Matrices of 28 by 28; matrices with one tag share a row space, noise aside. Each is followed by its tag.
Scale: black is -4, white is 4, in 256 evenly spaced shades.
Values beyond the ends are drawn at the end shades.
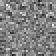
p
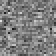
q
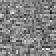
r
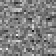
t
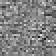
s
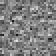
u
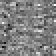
q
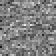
r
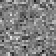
p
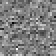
u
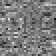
s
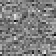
s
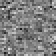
q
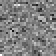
p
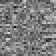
s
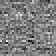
t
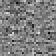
t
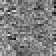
q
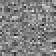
s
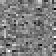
q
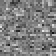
r
